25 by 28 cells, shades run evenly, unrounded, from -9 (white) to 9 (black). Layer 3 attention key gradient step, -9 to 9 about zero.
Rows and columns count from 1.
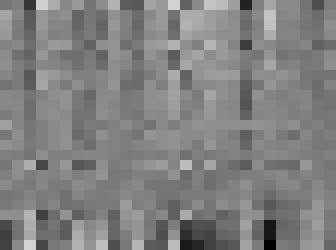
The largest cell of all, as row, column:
25, 23
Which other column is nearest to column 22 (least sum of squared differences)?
6
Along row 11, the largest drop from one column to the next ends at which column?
22
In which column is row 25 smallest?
3
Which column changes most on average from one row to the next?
16
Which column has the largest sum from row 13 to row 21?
7
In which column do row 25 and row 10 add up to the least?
15
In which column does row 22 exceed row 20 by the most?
4
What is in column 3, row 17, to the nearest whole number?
-3
